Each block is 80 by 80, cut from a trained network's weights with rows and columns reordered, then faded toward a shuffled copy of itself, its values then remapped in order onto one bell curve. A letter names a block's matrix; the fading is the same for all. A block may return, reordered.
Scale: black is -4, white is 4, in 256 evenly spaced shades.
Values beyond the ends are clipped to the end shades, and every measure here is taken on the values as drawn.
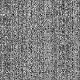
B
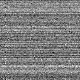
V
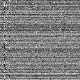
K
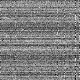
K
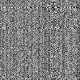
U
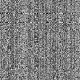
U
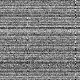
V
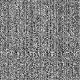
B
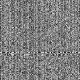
U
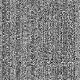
B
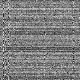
K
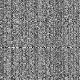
U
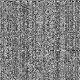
U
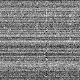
V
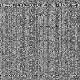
U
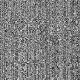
B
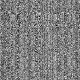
B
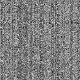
B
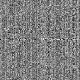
B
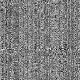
B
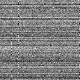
V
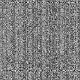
U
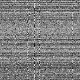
V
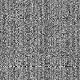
U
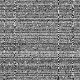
K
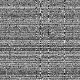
K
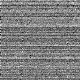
V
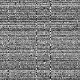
K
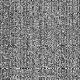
U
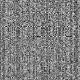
U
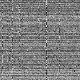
K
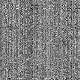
B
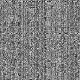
U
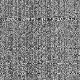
U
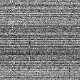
V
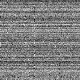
V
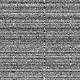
V
